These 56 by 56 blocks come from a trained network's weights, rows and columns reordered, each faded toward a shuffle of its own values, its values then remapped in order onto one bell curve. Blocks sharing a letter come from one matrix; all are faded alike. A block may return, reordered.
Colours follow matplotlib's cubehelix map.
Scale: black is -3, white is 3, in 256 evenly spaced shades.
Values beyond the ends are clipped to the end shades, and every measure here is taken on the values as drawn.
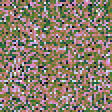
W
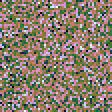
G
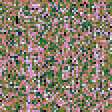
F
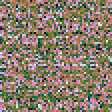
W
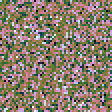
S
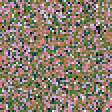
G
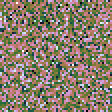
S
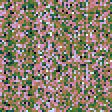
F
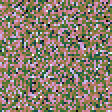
S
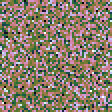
S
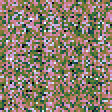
F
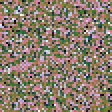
S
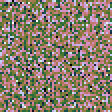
F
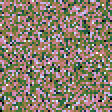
S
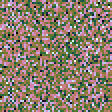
G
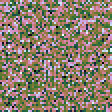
W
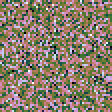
S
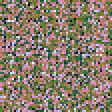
F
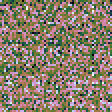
W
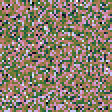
G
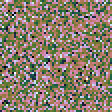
G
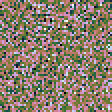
G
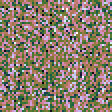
F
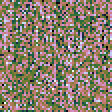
F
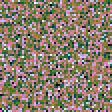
G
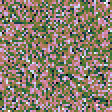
S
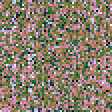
F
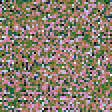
W
